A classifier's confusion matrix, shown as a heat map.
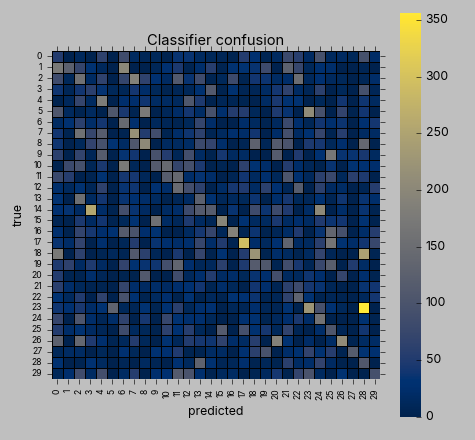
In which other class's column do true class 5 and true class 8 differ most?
23
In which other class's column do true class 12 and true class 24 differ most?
11
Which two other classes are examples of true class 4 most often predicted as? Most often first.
12, 2
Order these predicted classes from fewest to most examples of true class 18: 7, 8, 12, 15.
12, 15, 8, 7
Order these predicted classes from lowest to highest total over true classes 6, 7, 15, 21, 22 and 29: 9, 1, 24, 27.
27, 1, 24, 9
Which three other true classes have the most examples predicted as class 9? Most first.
15, 10, 7
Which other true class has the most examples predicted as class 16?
2
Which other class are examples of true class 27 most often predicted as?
19
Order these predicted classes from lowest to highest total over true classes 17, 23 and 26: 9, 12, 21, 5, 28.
9, 12, 5, 21, 28
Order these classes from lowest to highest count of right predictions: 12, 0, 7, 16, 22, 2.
0, 12, 22, 2, 16, 7
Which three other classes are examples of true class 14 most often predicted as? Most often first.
3, 24, 13
